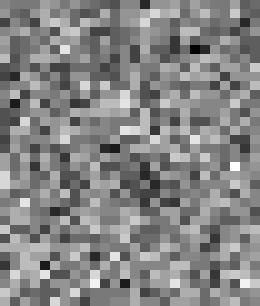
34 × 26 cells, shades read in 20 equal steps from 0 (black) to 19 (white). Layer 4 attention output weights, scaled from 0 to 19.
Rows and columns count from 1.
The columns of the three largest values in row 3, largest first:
15, 6, 9
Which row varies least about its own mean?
1
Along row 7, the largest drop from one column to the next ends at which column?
2
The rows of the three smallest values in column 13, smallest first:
32, 21, 29
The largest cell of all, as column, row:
24, 19
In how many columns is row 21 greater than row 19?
11
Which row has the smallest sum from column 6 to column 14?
8
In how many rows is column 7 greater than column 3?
13
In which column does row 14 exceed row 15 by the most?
5
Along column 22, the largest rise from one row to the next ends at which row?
33
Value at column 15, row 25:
12
